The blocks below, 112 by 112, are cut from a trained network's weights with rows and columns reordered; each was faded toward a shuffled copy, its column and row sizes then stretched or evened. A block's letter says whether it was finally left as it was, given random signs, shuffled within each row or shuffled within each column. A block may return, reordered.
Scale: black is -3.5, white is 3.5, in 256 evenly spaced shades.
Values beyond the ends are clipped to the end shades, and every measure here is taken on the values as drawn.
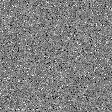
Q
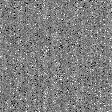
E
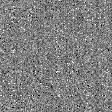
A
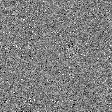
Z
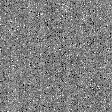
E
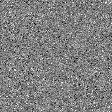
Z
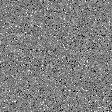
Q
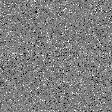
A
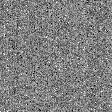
E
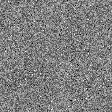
Z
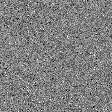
E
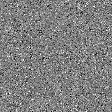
Z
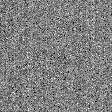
E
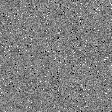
Z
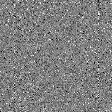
A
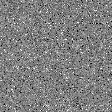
Z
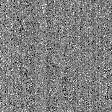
E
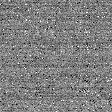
A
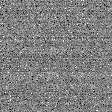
A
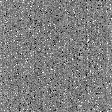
E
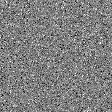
E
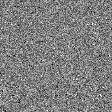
Z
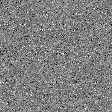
Q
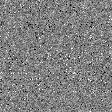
Z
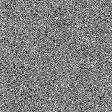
A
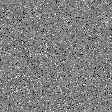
Q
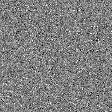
Z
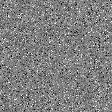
E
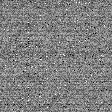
A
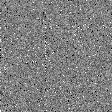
Z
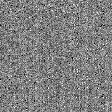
A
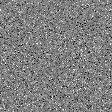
E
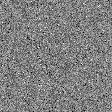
E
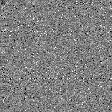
A
